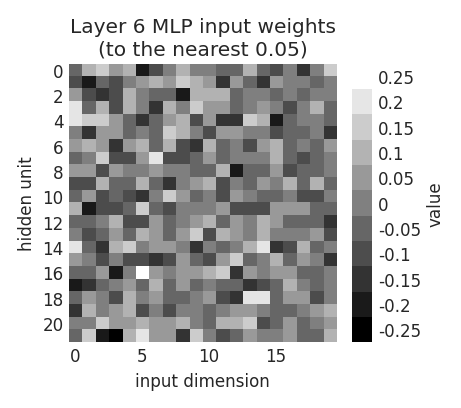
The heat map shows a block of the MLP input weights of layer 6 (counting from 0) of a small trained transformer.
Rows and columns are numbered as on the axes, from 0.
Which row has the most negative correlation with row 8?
9
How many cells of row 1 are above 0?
8
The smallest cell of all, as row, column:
21, 3
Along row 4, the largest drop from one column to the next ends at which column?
15
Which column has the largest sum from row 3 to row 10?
2
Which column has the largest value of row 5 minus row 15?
7
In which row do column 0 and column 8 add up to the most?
4
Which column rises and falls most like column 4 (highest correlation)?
19
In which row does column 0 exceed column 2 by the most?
14
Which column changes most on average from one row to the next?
5
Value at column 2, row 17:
-0.05
